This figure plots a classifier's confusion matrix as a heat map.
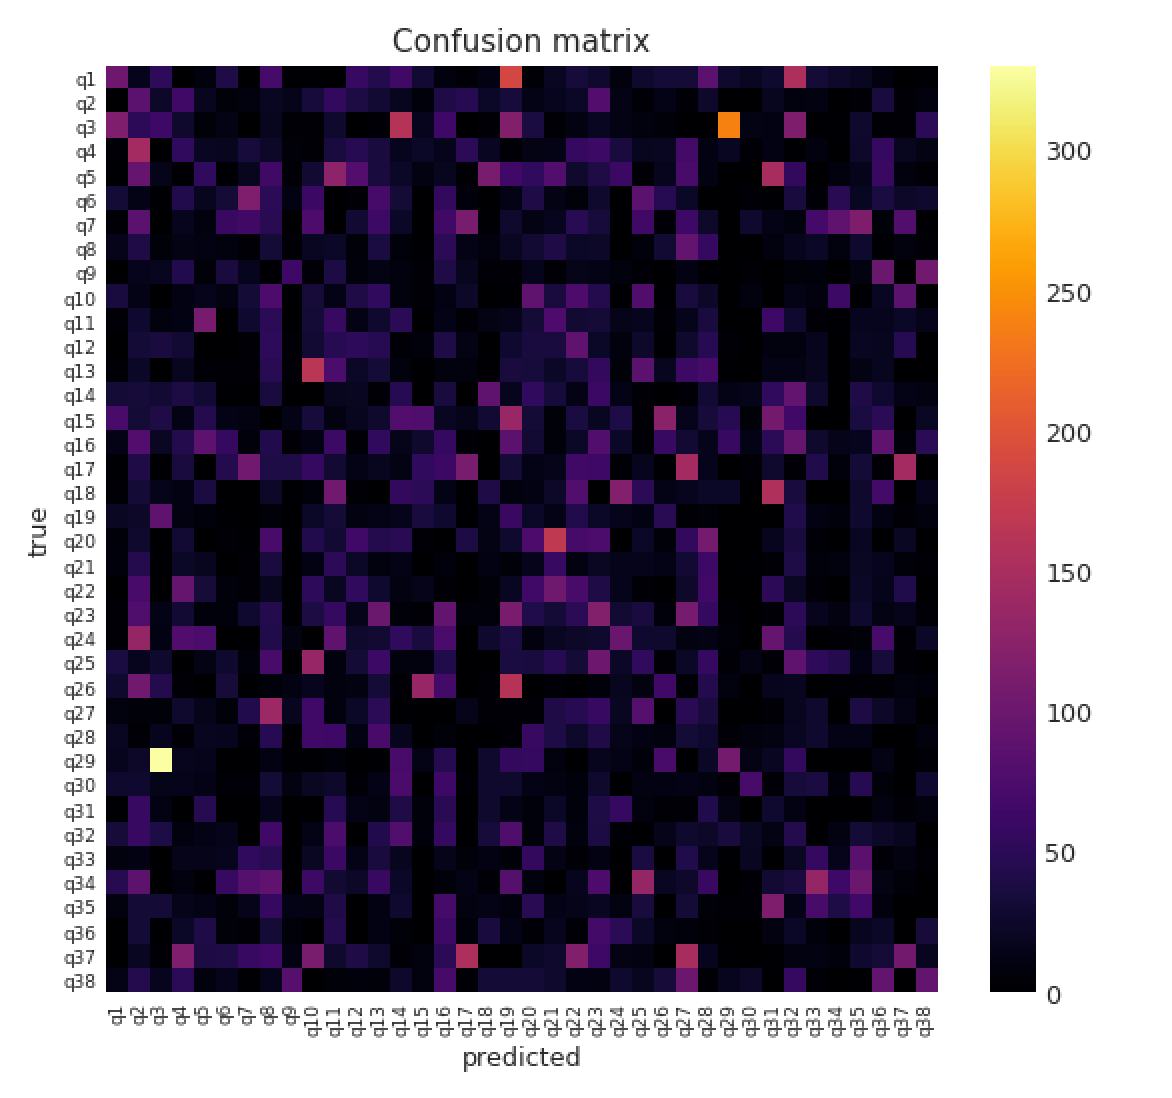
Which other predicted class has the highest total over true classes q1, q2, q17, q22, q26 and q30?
q19
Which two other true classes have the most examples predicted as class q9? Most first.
q38, q17
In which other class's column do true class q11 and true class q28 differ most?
q5
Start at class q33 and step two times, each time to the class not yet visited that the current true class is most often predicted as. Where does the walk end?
q31
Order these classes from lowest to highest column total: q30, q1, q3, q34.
q30, q34, q1, q3
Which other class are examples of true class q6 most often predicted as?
q7
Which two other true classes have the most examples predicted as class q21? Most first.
q20, q22
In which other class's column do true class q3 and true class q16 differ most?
q29
